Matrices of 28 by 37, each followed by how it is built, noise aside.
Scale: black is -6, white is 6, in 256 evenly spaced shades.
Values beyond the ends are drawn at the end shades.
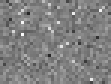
sparse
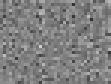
uneven columns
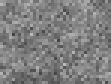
smooth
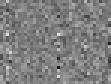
uneven columns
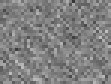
Toeplitz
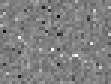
sparse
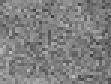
smooth
